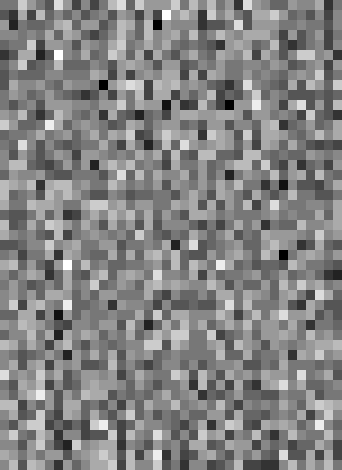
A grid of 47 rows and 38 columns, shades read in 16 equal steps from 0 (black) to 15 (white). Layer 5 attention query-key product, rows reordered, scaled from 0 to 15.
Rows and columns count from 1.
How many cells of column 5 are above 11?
5
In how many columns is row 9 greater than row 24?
19
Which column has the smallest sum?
37
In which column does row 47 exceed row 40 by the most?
13
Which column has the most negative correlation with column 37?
14
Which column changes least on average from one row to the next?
9
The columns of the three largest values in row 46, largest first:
18, 32, 12
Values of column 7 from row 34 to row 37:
2 9 7 9
